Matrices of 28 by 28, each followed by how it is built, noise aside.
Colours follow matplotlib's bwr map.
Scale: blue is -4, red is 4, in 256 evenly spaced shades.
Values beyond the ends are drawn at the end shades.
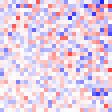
upper triangular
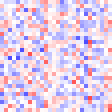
repeating rows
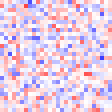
noise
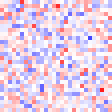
noise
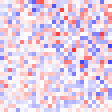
upper triangular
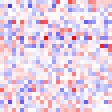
uneven rows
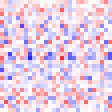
repeating columns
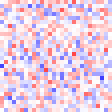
repeating columns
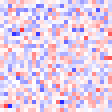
noise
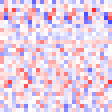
repeating columns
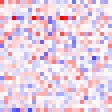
uneven rows
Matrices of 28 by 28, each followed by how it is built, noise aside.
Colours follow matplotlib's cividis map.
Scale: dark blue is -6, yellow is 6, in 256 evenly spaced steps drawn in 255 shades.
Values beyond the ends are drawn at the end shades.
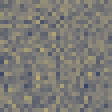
low rank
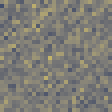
Hankel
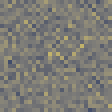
Toeplitz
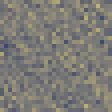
Toeplitz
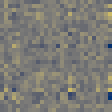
low rank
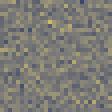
noise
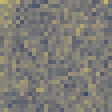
smooth
